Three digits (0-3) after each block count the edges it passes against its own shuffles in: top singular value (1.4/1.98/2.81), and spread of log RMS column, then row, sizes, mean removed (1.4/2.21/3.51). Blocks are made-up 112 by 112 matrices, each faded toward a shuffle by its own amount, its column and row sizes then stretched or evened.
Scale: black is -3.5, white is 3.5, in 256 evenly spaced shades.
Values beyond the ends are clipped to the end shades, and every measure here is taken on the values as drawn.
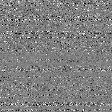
0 0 3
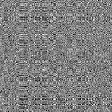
3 1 2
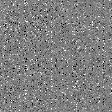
0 2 1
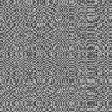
3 2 0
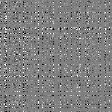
1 3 3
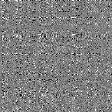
2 2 2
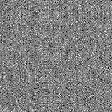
2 0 0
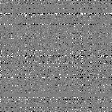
1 2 3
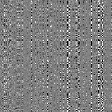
3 3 1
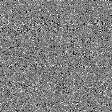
0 0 2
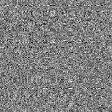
2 0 2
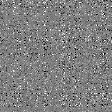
0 2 2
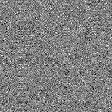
2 0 0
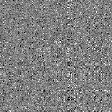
2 2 1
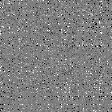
0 2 2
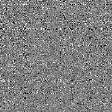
1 2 2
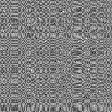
3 2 0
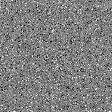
1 0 1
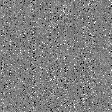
0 2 0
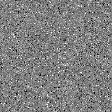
1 1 1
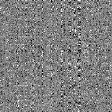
2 2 1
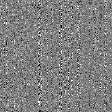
1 3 0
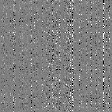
2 3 1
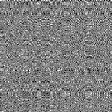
3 0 2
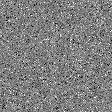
0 0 0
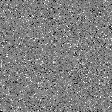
1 0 1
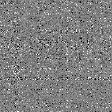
0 2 2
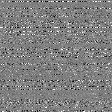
1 0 3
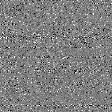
2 0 2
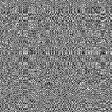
3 1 2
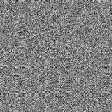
2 0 1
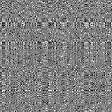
3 1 2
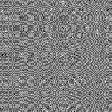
3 0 0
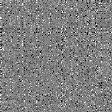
2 2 1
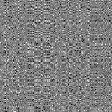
3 2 1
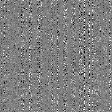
2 3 0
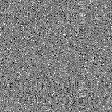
2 0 0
